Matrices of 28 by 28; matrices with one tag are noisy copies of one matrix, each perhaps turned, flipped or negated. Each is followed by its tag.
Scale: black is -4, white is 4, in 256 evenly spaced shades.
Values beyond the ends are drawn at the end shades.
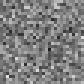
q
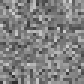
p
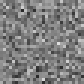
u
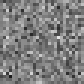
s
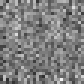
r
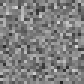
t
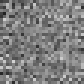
r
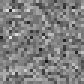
s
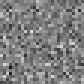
s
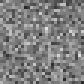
q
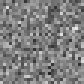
q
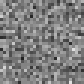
p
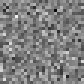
t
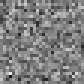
s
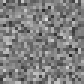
t
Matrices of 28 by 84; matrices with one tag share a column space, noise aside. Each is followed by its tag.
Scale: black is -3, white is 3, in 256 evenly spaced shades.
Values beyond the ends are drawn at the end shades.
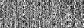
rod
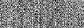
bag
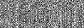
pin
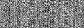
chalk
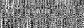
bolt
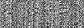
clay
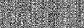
bag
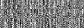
bolt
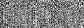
pin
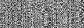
bag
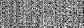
clay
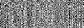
pin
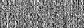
rod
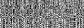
bolt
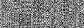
bag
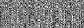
pin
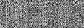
chalk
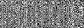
chalk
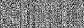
pin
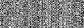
clay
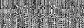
bolt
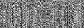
pin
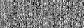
rod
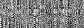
bolt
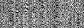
bag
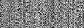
bag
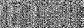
chalk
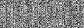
chalk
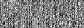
rod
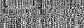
bolt
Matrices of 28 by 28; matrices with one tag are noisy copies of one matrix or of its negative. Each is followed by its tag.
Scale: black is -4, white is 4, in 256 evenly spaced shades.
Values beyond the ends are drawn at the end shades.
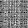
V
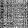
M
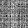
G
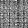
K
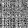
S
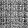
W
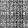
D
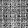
G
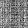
W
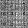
D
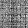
G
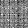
K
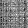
W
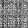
S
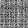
K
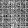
G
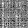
S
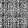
S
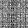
G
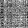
M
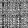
S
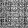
W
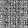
V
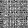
V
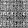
D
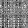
S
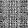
V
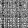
S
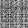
K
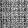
W
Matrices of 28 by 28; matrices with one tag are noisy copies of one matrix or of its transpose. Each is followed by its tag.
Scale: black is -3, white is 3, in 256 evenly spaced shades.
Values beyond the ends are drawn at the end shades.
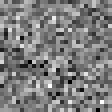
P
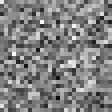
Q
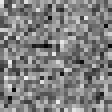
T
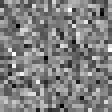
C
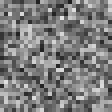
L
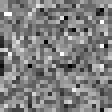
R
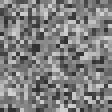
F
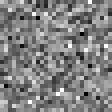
R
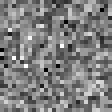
L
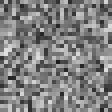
F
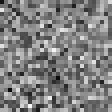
C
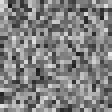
R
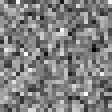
Q
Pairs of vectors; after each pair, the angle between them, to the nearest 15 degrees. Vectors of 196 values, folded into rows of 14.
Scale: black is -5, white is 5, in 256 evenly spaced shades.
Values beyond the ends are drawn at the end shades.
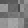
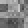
165 degrees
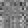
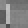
90 degrees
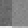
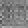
60 degrees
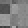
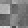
165 degrees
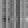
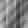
60 degrees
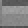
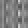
90 degrees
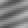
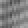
30 degrees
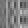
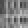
30 degrees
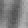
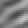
75 degrees
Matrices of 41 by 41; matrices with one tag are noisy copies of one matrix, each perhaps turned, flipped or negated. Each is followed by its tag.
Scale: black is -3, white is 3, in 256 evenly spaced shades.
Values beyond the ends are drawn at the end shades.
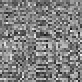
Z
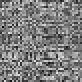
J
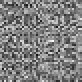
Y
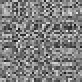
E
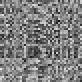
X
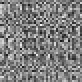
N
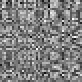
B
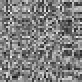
B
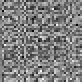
N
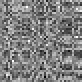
B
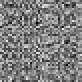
Y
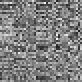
Z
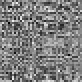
J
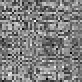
J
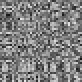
B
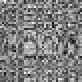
X
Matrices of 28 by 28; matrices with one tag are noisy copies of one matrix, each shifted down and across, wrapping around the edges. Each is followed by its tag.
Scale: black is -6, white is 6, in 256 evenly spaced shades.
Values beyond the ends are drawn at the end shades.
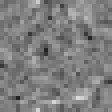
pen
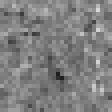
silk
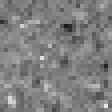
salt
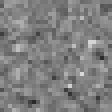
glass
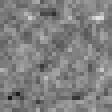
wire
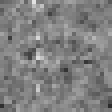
silk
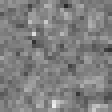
glass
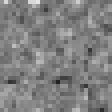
wire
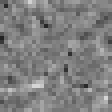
pen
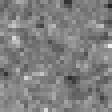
salt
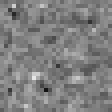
glass
